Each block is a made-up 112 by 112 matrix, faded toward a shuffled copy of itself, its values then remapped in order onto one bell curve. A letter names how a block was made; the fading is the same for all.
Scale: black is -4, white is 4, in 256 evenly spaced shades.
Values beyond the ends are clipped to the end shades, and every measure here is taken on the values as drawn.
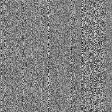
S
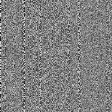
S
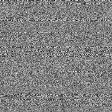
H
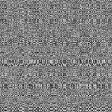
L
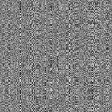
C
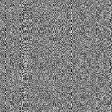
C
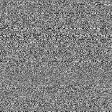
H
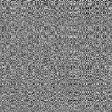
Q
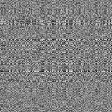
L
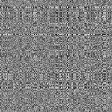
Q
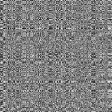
Q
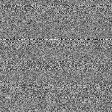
H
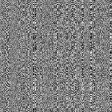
C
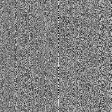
S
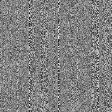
S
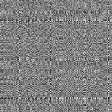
Q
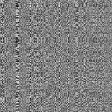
C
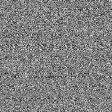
H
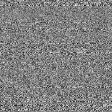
H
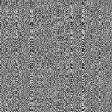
C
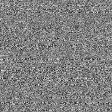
H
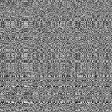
L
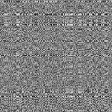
L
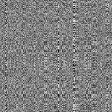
C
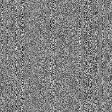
S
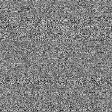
H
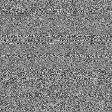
H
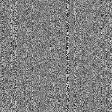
S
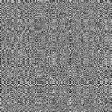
Q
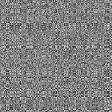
Q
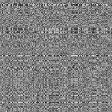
L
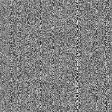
S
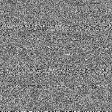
H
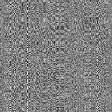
C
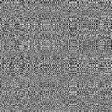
L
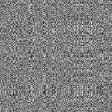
C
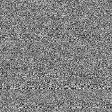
H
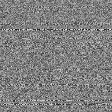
H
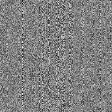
S
